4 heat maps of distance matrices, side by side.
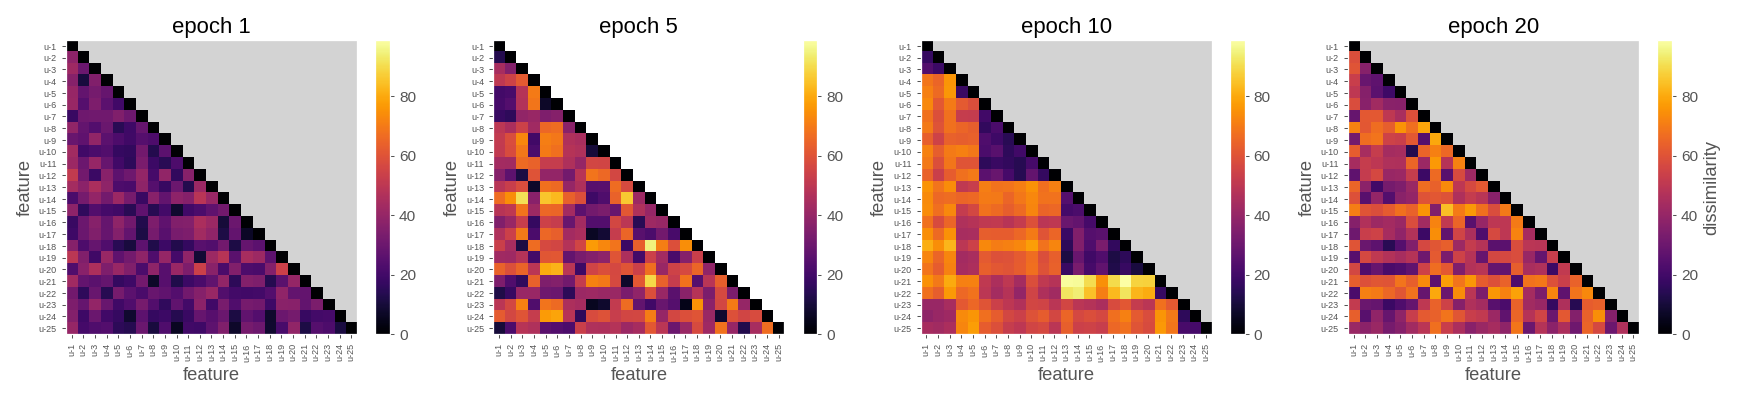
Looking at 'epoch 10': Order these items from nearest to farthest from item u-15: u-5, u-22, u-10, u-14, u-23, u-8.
u-14, u-23, u-5, u-8, u-10, u-22
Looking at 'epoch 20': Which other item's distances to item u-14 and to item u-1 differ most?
u-22
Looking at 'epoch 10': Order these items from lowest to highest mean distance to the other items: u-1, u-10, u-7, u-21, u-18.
u-7, u-10, u-18, u-1, u-21
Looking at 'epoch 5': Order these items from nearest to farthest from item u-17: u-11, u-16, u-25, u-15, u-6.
u-16, u-15, u-25, u-11, u-6
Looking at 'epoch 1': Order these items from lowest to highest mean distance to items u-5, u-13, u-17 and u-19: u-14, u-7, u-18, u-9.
u-18, u-9, u-7, u-14
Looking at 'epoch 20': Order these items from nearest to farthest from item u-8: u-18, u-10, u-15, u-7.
u-15, u-18, u-10, u-7
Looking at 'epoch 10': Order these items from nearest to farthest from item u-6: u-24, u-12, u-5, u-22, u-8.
u-8, u-12, u-22, u-5, u-24
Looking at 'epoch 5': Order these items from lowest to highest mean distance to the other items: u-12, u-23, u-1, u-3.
u-1, u-23, u-12, u-3
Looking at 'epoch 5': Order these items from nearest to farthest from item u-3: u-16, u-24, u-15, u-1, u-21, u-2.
u-21, u-2, u-1, u-16, u-24, u-15
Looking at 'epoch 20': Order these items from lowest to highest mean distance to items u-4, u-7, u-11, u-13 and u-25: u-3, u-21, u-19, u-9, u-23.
u-23, u-3, u-19, u-9, u-21
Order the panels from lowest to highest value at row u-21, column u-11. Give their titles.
epoch 1, epoch 10, epoch 5, epoch 20
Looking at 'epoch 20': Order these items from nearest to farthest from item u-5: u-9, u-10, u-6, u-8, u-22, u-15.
u-6, u-10, u-9, u-22, u-15, u-8
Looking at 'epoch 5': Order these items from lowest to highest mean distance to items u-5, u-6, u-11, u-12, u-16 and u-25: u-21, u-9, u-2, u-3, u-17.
u-2, u-21, u-3, u-17, u-9
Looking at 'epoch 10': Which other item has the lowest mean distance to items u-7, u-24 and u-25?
u-23
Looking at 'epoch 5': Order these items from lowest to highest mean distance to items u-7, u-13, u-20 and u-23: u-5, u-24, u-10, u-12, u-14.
u-10, u-24, u-14, u-12, u-5
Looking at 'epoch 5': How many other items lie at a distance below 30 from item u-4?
7
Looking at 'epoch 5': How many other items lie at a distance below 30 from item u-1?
6
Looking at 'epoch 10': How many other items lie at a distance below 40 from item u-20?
7
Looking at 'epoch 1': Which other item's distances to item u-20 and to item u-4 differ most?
u-2
